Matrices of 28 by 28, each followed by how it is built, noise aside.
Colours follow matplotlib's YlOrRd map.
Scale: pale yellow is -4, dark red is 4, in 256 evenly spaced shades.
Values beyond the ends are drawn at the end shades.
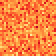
noise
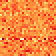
uneven rows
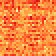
blocks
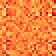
low rank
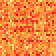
blocks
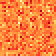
low rank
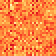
low rank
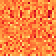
low rank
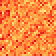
Hankel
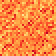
Hankel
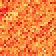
Hankel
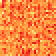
blocks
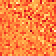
upper triangular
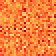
low rank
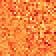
upper triangular
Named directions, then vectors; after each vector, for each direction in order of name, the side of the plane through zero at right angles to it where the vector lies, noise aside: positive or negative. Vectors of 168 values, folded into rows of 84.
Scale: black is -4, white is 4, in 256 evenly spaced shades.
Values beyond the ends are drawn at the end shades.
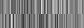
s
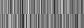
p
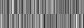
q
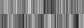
positive, negative, positive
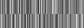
negative, positive, positive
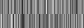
positive, positive, positive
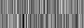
positive, negative, positive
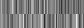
negative, positive, negative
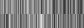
positive, positive, negative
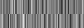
negative, positive, negative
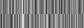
negative, negative, negative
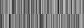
negative, negative, positive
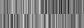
negative, positive, negative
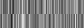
negative, negative, negative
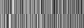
positive, positive, negative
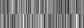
negative, positive, negative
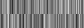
positive, negative, positive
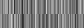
positive, positive, positive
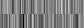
positive, negative, positive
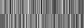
positive, negative, negative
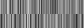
positive, negative, negative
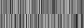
positive, negative, negative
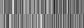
positive, positive, negative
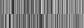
negative, negative, positive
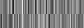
negative, negative, negative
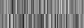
positive, negative, positive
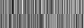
negative, negative, positive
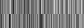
negative, negative, positive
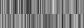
negative, positive, positive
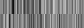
negative, negative, positive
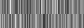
negative, positive, positive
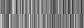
positive, positive, negative
